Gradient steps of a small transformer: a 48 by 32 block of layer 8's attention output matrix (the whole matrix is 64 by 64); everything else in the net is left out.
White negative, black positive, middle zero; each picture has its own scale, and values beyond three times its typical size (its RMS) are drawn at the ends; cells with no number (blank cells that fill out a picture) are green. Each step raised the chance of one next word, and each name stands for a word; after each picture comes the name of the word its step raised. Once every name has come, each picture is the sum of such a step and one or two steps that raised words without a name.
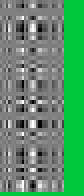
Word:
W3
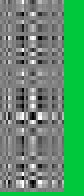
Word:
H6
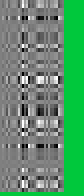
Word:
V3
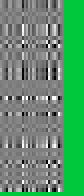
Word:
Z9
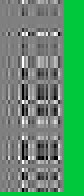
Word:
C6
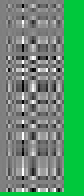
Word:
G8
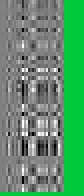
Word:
G8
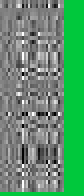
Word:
W3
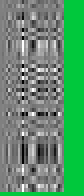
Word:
W3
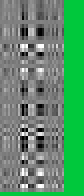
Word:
V3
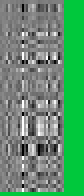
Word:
G8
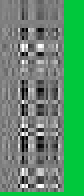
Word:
C6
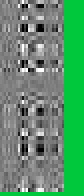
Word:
W3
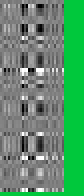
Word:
G8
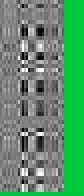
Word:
G8
